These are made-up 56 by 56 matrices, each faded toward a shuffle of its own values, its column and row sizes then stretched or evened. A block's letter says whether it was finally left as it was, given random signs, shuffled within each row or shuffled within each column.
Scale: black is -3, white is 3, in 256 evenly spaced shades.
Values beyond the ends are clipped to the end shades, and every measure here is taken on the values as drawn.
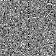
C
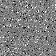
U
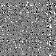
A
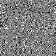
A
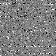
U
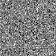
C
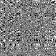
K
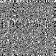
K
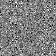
C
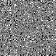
A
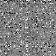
A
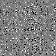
A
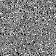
U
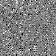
C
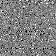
U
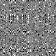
K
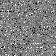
U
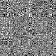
K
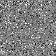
U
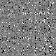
A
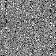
C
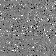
U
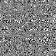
A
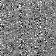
C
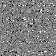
U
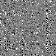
A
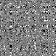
K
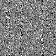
C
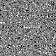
U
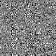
K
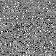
U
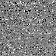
U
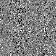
C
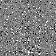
A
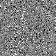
C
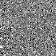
A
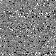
U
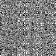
K
